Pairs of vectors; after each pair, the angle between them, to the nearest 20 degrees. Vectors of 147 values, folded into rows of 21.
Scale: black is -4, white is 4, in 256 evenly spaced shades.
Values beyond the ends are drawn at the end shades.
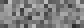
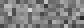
60 degrees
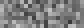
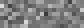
80 degrees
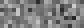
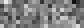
100 degrees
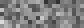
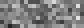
120 degrees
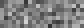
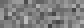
20 degrees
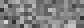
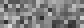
140 degrees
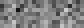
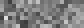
100 degrees
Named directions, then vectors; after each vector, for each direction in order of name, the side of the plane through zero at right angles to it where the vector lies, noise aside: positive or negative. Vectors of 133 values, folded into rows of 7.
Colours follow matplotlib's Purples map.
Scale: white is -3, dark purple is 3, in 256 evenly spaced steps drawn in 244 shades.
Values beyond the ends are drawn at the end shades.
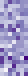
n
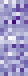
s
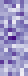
positive, negative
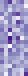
positive, negative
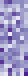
positive, negative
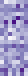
negative, positive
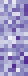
positive, positive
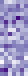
negative, positive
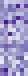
negative, positive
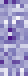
positive, negative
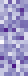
positive, positive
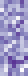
positive, negative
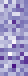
positive, positive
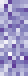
positive, positive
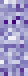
negative, positive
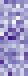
positive, negative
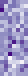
negative, negative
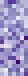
positive, negative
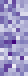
negative, negative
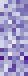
positive, positive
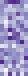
positive, negative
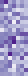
negative, negative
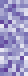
negative, negative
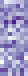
negative, positive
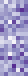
positive, positive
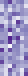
positive, negative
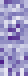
positive, negative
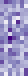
positive, negative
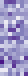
positive, negative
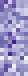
negative, negative
